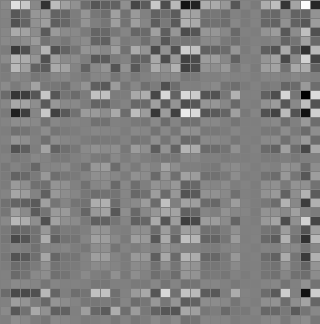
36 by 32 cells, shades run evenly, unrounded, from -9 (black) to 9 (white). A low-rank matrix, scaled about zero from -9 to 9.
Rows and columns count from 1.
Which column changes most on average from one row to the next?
31
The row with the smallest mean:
35
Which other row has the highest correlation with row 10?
5
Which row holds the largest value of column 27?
1
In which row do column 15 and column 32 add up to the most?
11
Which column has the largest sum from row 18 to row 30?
17
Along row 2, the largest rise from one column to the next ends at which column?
19
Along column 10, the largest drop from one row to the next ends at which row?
12
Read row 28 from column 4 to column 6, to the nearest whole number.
-1 0 0
